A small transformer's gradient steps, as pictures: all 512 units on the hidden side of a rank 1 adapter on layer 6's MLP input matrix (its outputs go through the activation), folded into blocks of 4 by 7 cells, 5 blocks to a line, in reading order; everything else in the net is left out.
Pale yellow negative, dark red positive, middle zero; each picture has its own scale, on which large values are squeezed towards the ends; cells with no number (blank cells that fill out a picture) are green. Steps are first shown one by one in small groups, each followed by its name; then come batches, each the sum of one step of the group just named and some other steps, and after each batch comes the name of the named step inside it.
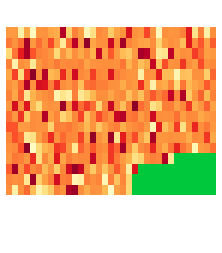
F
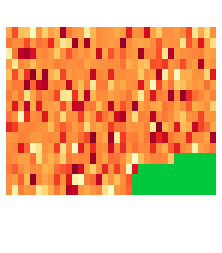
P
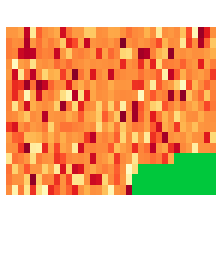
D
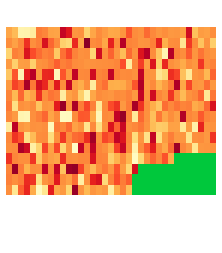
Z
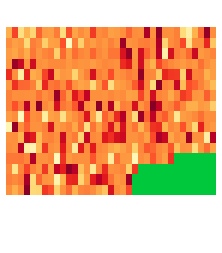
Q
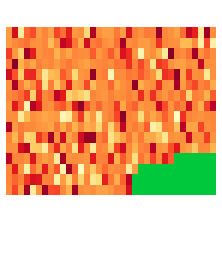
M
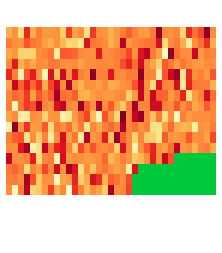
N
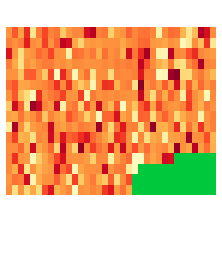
Q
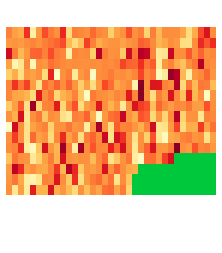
Z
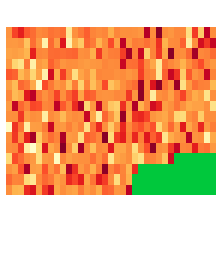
Q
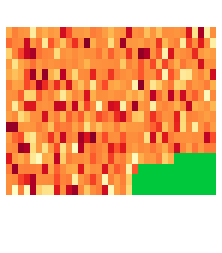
P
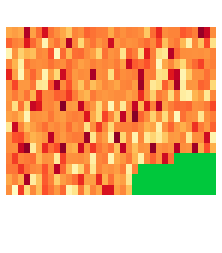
N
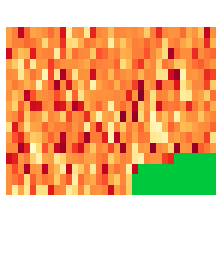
N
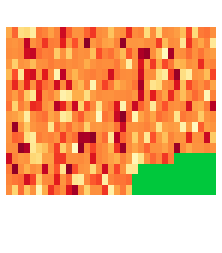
Z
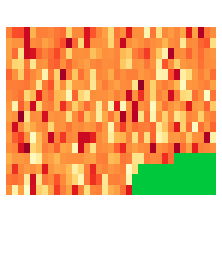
D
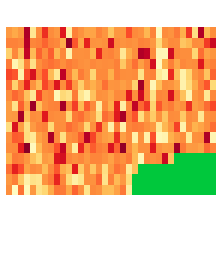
F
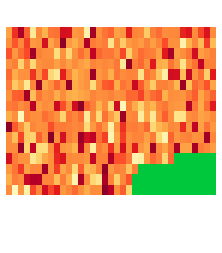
M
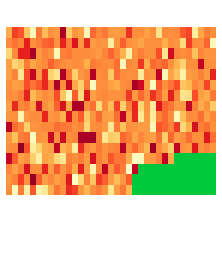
P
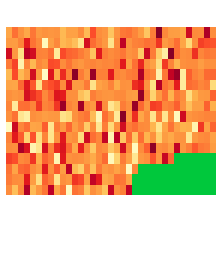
N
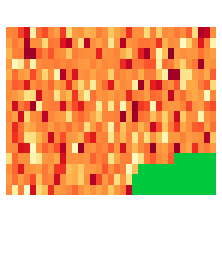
D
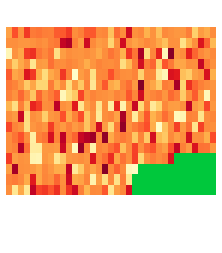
M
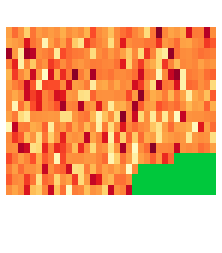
N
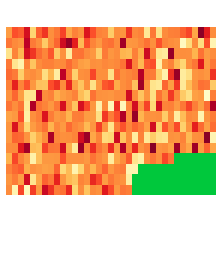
D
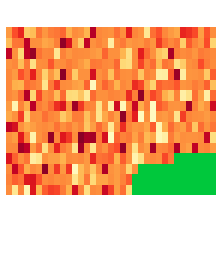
M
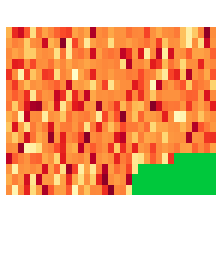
Q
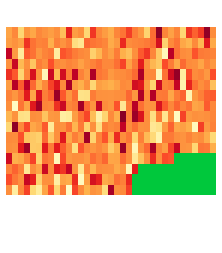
N
